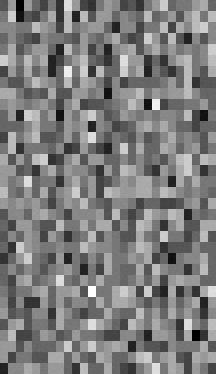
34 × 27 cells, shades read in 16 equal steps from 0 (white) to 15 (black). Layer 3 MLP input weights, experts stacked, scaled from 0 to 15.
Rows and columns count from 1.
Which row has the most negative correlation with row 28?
22
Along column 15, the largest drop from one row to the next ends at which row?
4
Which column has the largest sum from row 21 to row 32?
21
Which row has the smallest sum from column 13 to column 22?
18
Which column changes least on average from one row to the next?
15
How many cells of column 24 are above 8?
9
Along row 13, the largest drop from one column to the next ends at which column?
2
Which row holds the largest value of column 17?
32
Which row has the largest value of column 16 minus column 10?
1
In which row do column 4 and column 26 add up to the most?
28
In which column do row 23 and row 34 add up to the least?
11
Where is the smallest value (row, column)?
27, 12
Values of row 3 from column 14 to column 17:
9 13 7 7
